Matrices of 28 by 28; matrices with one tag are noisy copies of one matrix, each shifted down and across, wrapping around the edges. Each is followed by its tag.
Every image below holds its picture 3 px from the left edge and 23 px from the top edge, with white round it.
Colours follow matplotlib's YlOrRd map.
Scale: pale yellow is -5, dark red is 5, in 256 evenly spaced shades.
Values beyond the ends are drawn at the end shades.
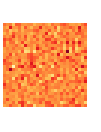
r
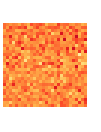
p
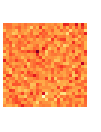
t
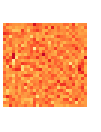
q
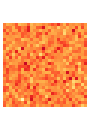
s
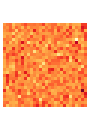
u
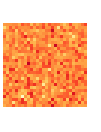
u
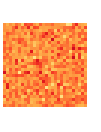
r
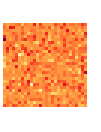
p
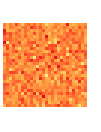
r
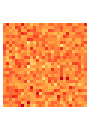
t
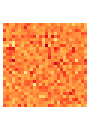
r
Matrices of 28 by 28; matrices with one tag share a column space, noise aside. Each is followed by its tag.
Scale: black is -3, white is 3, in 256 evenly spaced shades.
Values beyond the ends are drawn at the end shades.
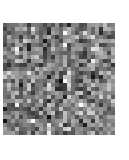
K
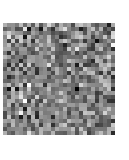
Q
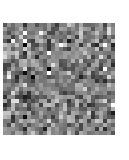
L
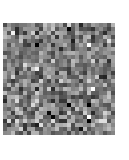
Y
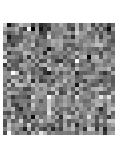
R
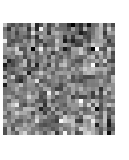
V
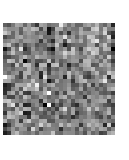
K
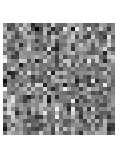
R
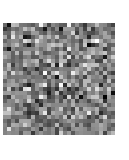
Q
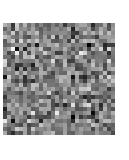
L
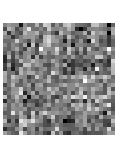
V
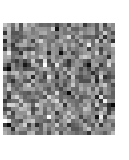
L
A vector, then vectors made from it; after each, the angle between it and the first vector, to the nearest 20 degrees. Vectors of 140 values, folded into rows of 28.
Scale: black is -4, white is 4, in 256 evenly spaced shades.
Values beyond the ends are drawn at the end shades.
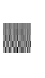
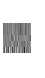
120 degrees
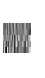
80 degrees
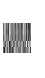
120 degrees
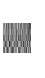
140 degrees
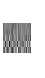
160 degrees
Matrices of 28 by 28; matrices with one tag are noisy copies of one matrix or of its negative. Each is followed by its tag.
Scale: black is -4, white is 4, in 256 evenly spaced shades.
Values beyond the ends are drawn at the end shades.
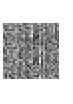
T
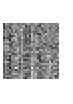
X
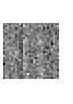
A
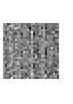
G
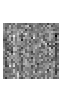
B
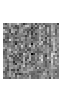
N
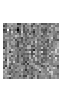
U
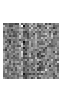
A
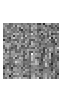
N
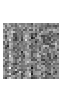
X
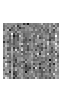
B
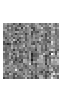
N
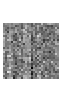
X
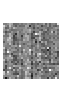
X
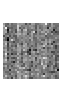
U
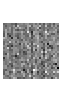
G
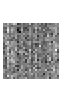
U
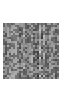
T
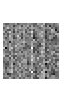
G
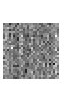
B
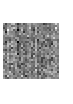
U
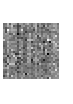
U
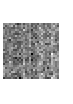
N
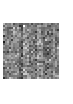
A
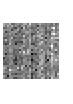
N
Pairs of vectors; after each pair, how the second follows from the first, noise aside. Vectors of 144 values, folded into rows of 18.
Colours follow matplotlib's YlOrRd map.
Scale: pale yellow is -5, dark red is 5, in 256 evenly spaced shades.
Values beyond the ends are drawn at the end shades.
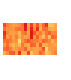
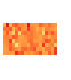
wrapped around, partly zeroed.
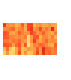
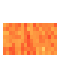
negated, shrunk.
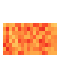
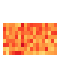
shuffled.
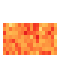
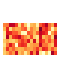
negated, scaled up.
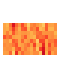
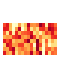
negated, scaled up.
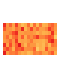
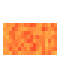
wrapped around, negated, shrunk.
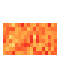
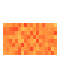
wrapped around, shrunk.
